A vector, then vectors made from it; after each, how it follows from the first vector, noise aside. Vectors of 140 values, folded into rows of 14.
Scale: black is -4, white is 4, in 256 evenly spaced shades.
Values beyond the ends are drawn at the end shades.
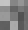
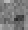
wrapped around, negated, partly zeroed.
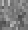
partly zeroed.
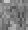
partly zeroed.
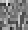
sign-scrambled.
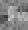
wrapped around, negated, partly zeroed.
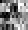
wrapped around, negated, scaled up.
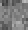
wrapped around, partly zeroed.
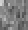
partly zeroed.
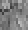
wrapped around, negated, partly zeroed.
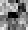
wrapped around, negated, scaled up.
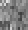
partly zeroed.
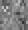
wrapped around, partly zeroed.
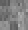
negated, shrunk.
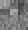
wrapped around, partly zeroed.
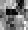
wrapped around, negated, scaled up.
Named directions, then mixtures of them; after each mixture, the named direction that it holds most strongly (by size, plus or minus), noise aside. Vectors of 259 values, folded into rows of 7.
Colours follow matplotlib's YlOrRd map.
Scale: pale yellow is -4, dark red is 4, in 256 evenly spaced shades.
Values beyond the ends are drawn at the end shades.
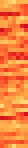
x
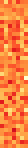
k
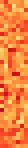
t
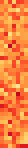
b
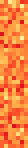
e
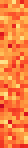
b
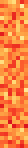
e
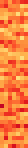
x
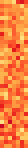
e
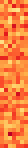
b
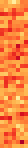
x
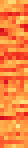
x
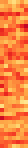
x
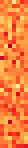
b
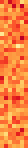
e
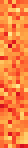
b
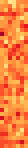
e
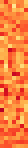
t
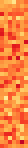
k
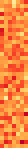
k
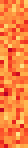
t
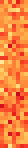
b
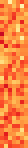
e
